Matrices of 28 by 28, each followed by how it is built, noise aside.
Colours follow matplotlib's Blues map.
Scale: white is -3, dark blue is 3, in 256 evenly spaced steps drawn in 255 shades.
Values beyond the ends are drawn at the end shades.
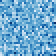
repeating rows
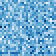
uneven rows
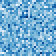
repeating rows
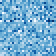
uneven rows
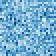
noise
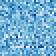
uneven rows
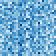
repeating rows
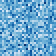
repeating rows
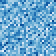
Hankel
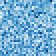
noise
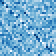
diagonal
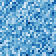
Hankel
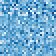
uneven rows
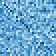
diagonal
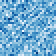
Hankel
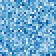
noise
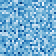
repeating rows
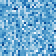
noise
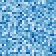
repeating rows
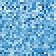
uneven rows
